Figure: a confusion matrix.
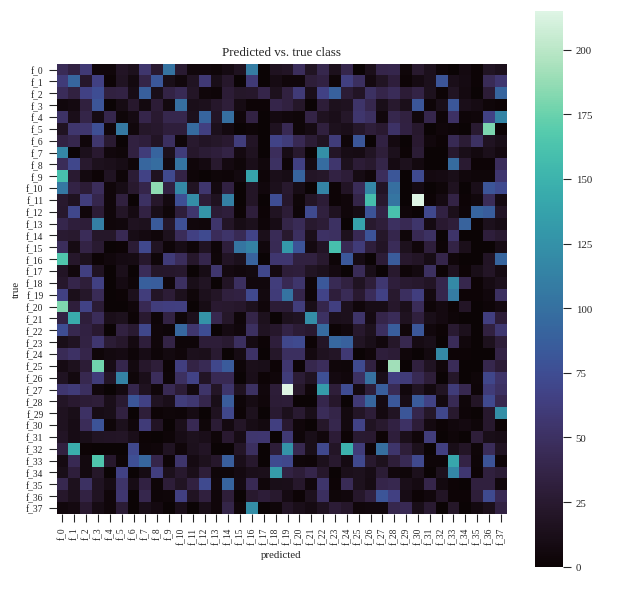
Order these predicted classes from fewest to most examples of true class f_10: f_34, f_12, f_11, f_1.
f_34, f_11, f_1, f_12
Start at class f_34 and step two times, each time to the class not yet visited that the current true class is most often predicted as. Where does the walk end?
f_33
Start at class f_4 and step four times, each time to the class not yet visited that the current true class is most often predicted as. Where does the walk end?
f_9
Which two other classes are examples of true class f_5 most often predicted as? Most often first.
f_36, f_11
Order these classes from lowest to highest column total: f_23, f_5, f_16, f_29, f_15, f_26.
f_15, f_29, f_5, f_23, f_26, f_16
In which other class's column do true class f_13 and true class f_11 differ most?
f_30
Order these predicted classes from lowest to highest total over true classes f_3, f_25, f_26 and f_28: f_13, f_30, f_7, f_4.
f_4, f_7, f_13, f_30
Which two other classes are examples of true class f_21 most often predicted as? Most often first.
f_1, f_12
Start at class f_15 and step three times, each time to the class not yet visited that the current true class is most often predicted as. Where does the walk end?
f_32
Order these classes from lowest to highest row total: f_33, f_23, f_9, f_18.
f_23, f_9, f_18, f_33
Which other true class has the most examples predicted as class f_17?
f_31
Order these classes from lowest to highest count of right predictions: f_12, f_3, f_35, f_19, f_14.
f_35, f_14, f_3, f_19, f_12
